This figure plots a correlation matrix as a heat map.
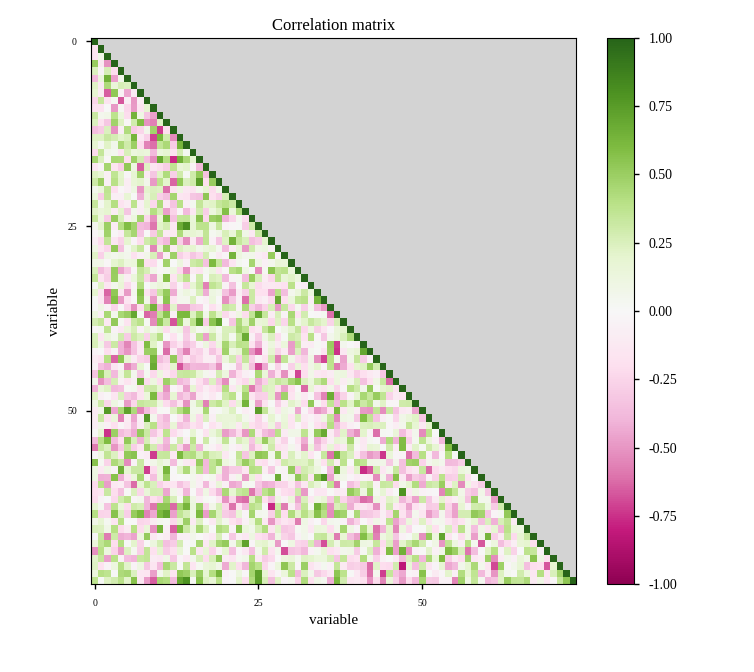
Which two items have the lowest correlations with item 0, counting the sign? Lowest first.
55, 69
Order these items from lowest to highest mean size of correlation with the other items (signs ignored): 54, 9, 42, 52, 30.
52, 30, 54, 42, 9
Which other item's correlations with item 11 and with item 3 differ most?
41
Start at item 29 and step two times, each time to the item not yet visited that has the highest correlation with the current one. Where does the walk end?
27
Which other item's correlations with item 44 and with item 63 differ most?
9
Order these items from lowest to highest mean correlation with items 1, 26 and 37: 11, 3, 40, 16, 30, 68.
3, 40, 11, 30, 68, 16
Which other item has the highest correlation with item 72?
25
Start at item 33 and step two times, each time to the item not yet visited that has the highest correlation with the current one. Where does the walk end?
23
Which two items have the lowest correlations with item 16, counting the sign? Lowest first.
12, 9
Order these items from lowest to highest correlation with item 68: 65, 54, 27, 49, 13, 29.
29, 27, 65, 13, 54, 49
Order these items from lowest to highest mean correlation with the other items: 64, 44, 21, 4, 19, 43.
44, 43, 21, 4, 64, 19
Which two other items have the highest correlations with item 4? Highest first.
58, 43
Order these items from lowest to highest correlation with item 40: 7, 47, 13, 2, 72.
72, 13, 2, 7, 47
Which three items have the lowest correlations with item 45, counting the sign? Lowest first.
31, 46, 29
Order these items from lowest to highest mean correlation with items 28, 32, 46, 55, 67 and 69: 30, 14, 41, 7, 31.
14, 41, 30, 31, 7
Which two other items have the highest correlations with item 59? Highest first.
35, 28
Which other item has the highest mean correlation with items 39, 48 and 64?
40
